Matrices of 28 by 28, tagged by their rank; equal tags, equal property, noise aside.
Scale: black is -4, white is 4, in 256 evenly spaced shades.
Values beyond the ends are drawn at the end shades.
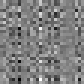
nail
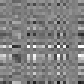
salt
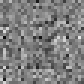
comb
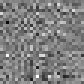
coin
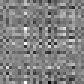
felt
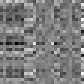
nail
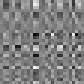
nail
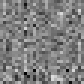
comb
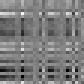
salt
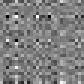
nail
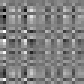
salt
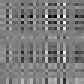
salt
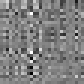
felt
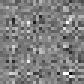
felt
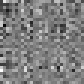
coin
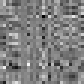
felt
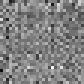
comb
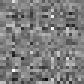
coin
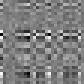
salt
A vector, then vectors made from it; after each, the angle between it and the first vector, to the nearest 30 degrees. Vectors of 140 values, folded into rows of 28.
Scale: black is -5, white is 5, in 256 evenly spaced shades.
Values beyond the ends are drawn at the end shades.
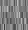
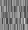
60 degrees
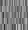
60 degrees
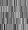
30 degrees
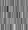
150 degrees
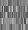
120 degrees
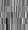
90 degrees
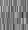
60 degrees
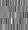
90 degrees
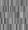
120 degrees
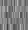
60 degrees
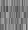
120 degrees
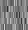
150 degrees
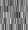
150 degrees
